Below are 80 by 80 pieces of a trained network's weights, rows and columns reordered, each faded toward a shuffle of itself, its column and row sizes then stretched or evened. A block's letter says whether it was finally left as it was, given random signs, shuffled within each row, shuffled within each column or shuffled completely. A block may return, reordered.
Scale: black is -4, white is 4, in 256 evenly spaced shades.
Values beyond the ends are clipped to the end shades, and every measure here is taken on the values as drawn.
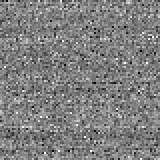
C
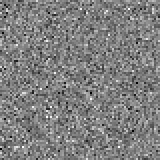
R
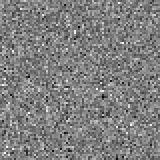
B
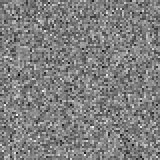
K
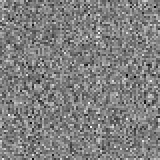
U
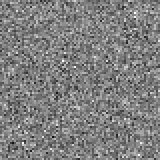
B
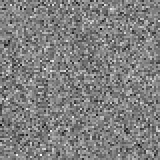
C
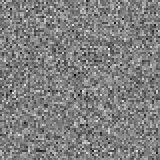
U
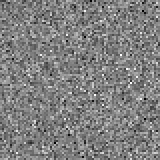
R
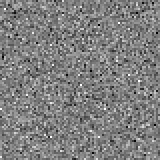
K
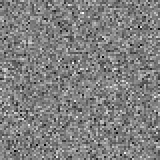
K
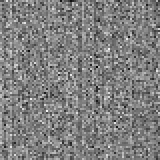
U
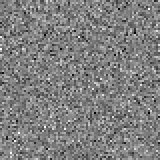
K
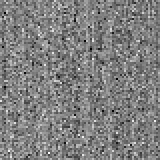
B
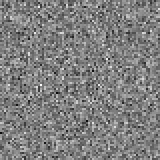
U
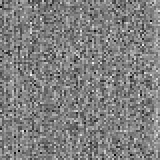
U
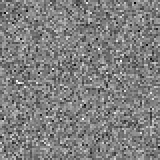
B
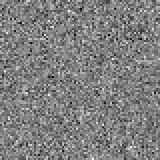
C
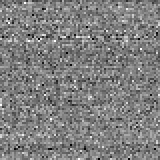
C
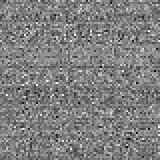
U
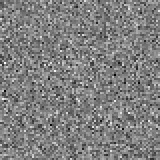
C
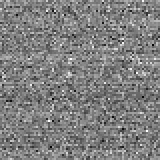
U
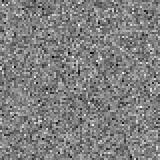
K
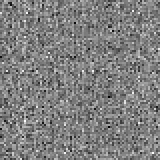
U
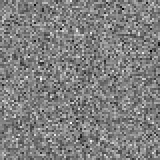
K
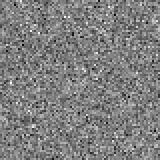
K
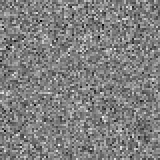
C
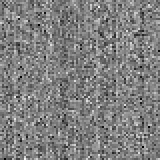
U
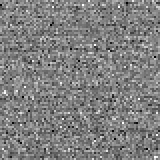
C
